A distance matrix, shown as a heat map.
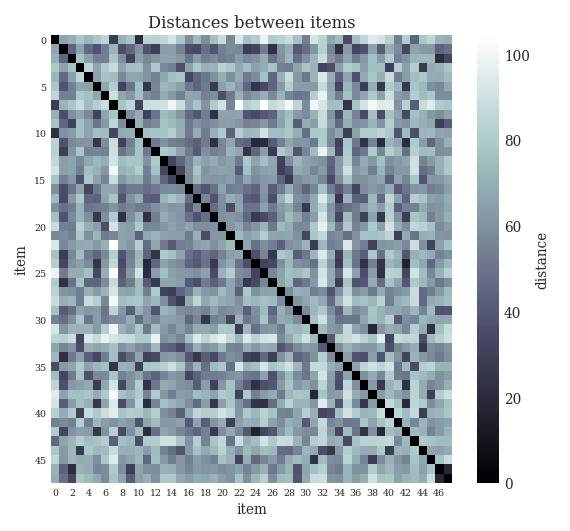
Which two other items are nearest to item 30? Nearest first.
18, 21
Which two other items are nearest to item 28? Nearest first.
15, 14
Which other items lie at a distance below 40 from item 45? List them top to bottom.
22, 31, 38
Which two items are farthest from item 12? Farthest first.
32, 7
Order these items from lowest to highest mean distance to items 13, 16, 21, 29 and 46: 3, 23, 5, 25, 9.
9, 23, 5, 3, 25
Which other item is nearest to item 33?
44
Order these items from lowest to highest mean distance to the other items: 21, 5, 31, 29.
5, 29, 21, 31
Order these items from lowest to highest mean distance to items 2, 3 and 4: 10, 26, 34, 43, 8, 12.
34, 26, 8, 12, 10, 43
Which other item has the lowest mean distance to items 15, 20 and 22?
14
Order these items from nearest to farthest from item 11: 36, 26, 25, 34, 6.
25, 34, 26, 36, 6
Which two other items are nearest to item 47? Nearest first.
46, 2
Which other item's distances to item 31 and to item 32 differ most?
38
